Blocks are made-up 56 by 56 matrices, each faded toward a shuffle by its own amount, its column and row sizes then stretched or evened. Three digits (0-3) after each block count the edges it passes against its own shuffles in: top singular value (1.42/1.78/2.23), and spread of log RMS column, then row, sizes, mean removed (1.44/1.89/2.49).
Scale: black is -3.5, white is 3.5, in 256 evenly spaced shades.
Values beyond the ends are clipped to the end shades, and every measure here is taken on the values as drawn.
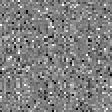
2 1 0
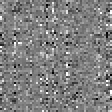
1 3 1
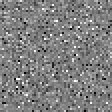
0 0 0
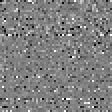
0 0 3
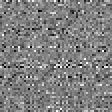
2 0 3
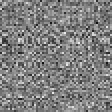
3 1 2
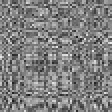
3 1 2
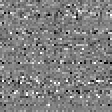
0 0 3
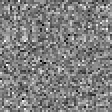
2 0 0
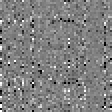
2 3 1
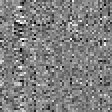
2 3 2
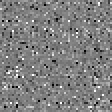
1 1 1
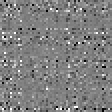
1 2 3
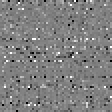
0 1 3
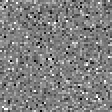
0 0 0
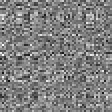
3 1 3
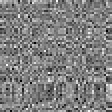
3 1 1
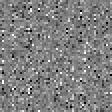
0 2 0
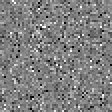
1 1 0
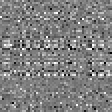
3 0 3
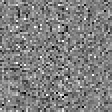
2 1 0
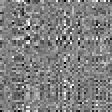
3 3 2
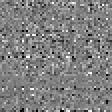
1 2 3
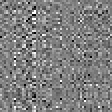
3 3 1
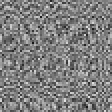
3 1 2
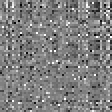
3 1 2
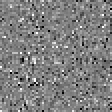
1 2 1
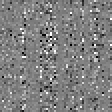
0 3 1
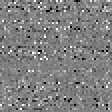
0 1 3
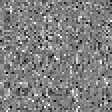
2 1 0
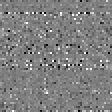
0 0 3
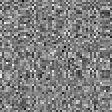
3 1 1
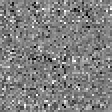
1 1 2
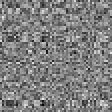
3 1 2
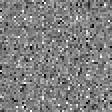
1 1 0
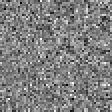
2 0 1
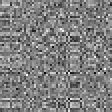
3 1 2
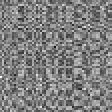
3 1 1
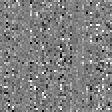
0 3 0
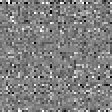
2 2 3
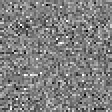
0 0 2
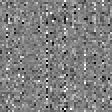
1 3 0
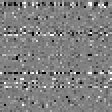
3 1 3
